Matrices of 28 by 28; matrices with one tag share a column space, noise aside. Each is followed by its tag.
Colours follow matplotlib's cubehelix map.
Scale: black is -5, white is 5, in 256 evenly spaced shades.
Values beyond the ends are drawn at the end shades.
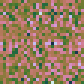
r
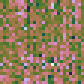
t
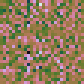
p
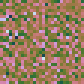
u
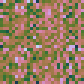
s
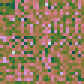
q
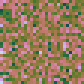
r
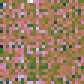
s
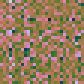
u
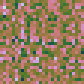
q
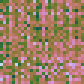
t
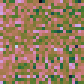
s
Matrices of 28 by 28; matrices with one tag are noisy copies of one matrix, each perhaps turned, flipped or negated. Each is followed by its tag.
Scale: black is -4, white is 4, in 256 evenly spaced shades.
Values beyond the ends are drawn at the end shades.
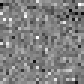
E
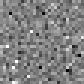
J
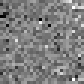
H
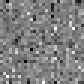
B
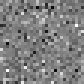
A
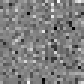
B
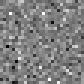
J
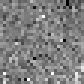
H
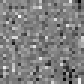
E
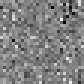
E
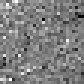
H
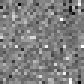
E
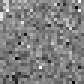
H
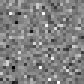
J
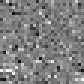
E
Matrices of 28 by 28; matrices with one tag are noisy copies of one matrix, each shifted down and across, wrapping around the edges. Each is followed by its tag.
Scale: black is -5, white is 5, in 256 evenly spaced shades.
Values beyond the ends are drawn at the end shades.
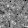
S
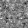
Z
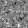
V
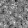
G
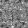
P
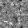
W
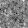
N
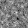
G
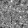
P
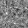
P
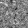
W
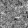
S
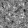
G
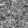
S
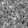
N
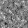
G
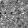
Z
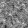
G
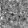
P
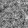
V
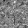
P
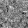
S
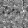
P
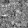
S
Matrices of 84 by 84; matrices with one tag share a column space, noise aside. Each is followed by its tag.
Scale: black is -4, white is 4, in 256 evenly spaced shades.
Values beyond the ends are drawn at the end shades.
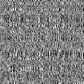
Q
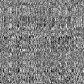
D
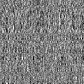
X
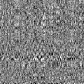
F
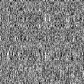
Q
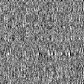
Q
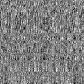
X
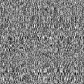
D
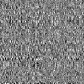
F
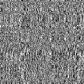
Q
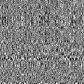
F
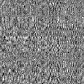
D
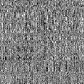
X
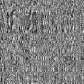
X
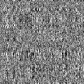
Q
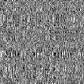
Q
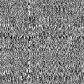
D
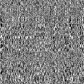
D
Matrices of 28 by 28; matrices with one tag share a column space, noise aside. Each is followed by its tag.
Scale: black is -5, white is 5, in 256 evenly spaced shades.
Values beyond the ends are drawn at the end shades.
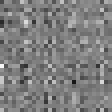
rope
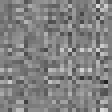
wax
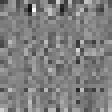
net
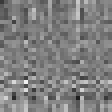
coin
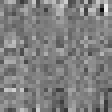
net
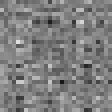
rope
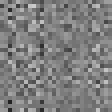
wax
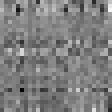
net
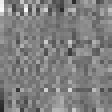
net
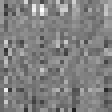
net
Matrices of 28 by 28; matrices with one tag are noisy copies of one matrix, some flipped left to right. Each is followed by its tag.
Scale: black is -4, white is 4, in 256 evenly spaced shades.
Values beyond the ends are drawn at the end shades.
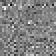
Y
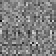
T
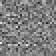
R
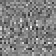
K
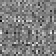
T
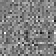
T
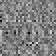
T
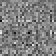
T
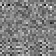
Y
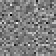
R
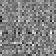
T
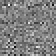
Y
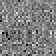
T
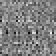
T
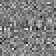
K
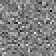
R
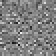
R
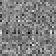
T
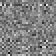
Y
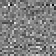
Y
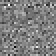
Y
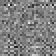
Y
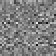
R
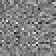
R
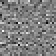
R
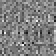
T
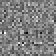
T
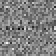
K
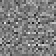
R
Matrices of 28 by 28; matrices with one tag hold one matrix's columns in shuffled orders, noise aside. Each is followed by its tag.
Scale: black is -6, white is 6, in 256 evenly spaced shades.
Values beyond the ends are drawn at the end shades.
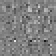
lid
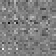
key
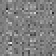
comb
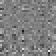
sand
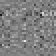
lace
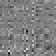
sand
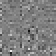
sand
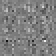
lid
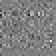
lace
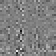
sand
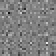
comb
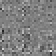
sand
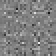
comb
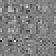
lid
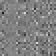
comb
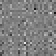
comb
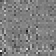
sand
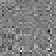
sand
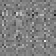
lace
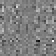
lid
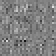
lid
